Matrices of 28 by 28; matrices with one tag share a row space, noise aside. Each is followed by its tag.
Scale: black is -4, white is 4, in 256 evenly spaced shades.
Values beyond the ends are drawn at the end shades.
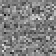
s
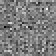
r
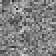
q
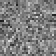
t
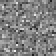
q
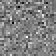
r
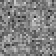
s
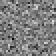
t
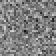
t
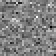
q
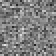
q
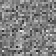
q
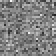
t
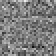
s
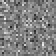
r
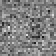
s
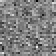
t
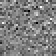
t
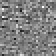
q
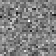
t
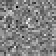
t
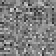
r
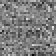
s
